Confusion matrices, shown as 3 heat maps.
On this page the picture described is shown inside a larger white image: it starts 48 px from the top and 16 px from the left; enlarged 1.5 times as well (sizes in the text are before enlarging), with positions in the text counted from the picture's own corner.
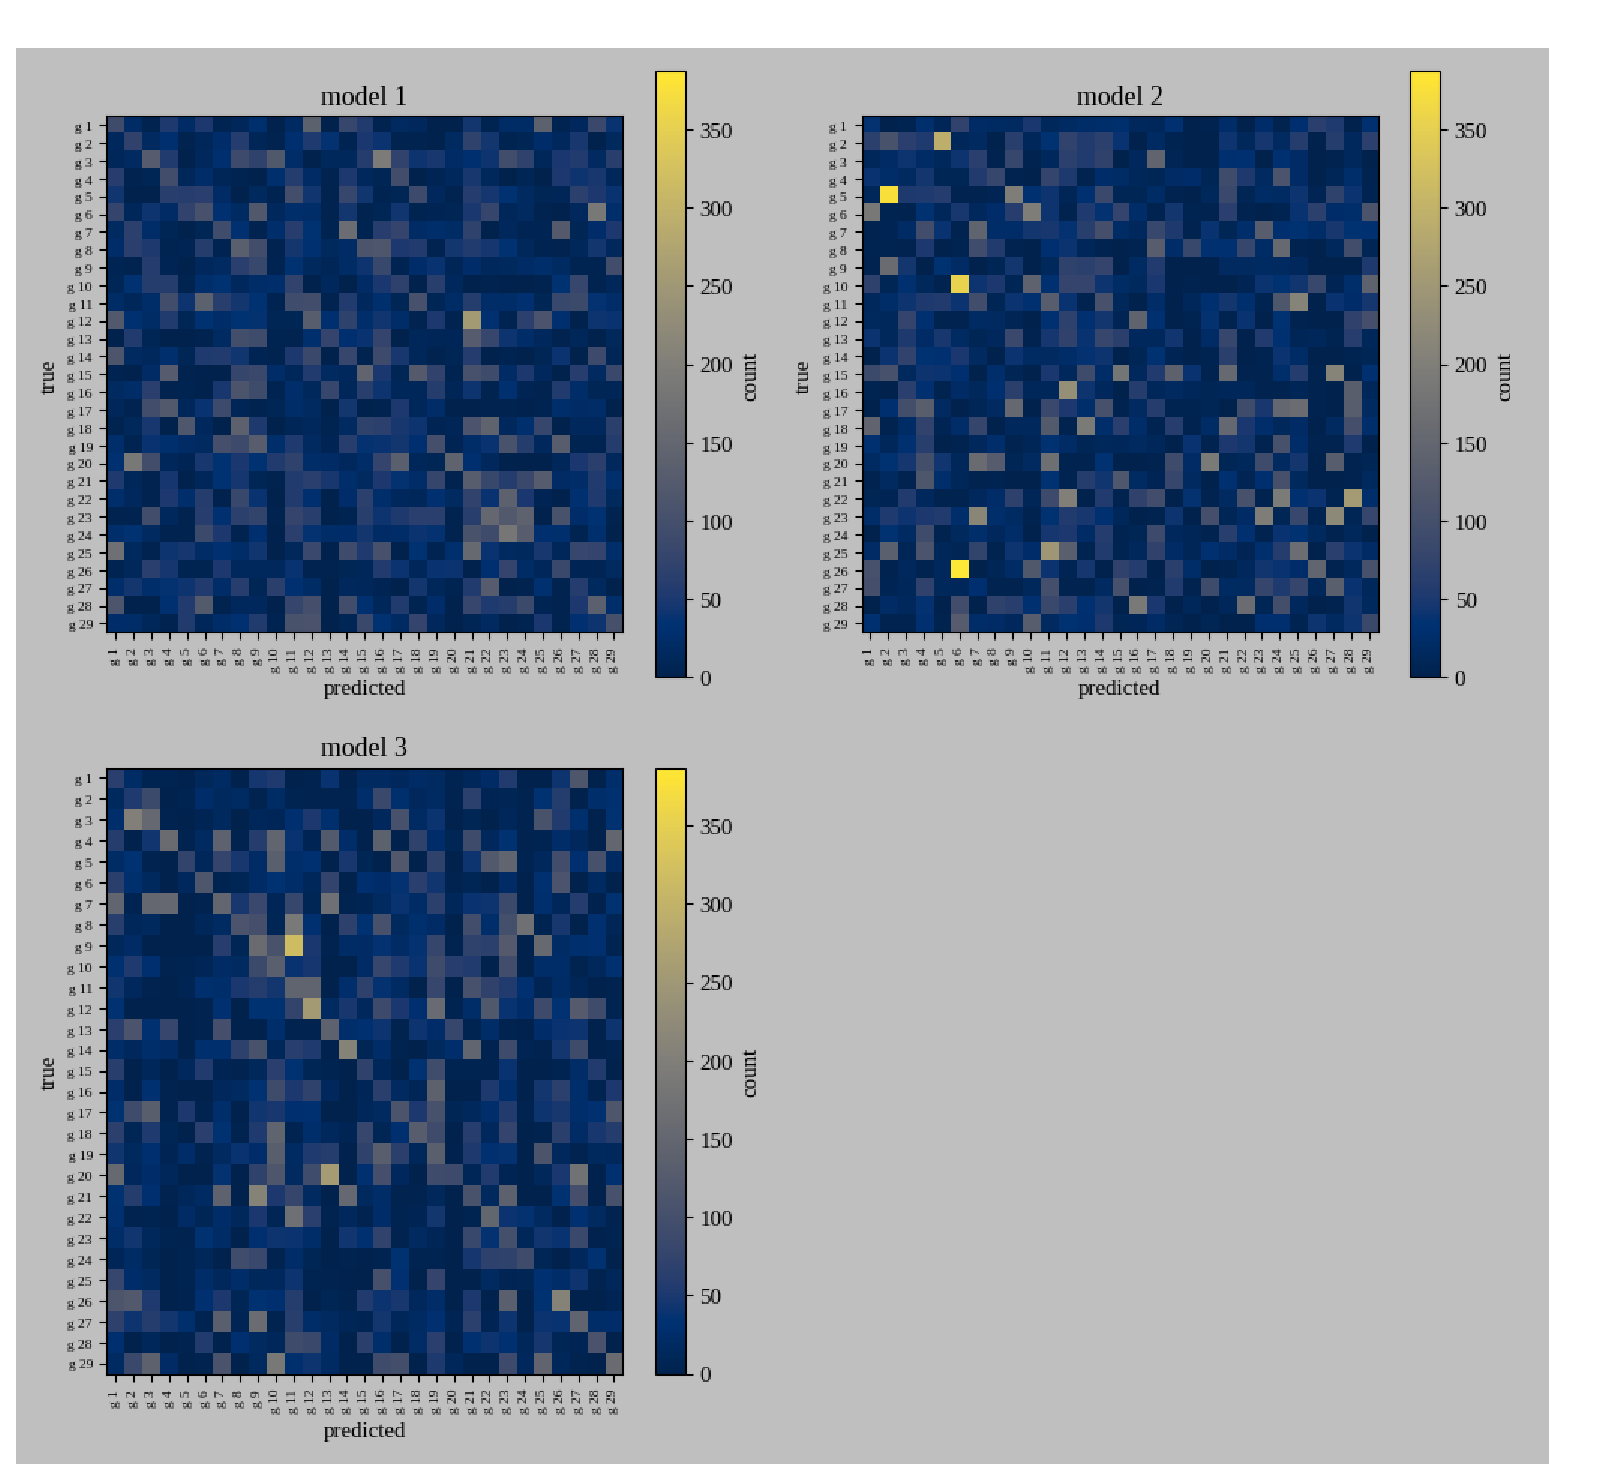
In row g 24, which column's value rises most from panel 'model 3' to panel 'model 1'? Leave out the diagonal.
g 23
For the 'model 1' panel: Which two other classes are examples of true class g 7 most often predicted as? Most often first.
g 14, g 26
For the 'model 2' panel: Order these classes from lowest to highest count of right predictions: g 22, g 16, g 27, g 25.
g 16, g 22, g 27, g 25
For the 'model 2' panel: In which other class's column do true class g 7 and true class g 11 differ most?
g 25
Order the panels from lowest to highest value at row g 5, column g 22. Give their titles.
model 2, model 1, model 3
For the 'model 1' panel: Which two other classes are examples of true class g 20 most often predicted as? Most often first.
g 2, g 17
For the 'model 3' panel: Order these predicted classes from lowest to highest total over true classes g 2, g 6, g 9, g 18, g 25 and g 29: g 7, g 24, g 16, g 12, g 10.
g 24, g 12, g 7, g 16, g 10
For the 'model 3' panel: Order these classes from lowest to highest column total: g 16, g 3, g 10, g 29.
g 29, g 3, g 16, g 10
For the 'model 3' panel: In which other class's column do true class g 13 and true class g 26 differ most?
g 23
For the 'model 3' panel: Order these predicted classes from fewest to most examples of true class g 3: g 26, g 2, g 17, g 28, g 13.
g 28, g 13, g 26, g 17, g 2
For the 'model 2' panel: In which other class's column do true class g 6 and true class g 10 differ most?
g 1
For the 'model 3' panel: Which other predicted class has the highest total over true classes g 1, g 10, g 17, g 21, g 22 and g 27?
g 9
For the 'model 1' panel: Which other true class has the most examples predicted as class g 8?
g 18
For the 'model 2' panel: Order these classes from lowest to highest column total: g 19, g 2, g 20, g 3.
g 19, g 20, g 3, g 2
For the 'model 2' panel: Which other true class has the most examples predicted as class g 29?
g 10
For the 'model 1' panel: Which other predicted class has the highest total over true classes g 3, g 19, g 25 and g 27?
g 16
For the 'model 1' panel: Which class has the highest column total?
g 21
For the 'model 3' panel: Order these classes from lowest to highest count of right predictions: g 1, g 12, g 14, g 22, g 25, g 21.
g 25, g 1, g 21, g 22, g 14, g 12
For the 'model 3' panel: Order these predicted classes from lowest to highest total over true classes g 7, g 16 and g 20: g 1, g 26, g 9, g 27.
g 26, g 9, g 27, g 1
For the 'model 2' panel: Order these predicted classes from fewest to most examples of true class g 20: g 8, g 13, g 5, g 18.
g 13, g 5, g 18, g 8
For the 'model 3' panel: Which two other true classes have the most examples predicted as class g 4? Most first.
g 7, g 13
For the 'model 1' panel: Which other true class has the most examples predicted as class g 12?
g 1
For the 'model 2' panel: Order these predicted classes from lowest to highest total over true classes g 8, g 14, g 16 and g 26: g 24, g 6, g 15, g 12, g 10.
g 15, g 10, g 24, g 12, g 6
